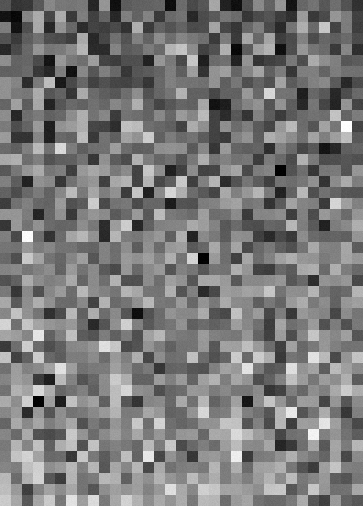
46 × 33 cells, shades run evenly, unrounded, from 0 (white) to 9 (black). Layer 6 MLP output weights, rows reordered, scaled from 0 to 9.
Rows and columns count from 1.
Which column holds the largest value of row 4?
9
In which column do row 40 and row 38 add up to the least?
22
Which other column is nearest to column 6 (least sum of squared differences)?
21
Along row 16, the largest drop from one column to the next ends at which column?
14
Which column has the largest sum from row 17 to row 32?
25
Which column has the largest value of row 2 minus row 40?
29
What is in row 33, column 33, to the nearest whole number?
2
